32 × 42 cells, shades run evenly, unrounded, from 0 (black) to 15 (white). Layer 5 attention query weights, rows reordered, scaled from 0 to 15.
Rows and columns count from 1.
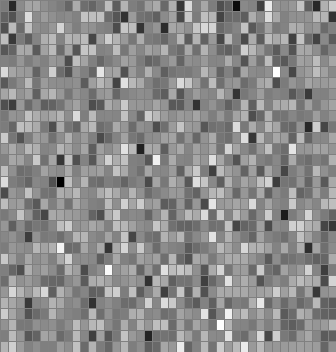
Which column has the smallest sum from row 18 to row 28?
41
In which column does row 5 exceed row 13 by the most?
32
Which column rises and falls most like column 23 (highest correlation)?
30
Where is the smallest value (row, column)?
17, 8
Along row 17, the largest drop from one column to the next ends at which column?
35
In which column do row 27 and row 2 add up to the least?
16
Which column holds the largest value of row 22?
27
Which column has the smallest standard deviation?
3
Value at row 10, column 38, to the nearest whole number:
7
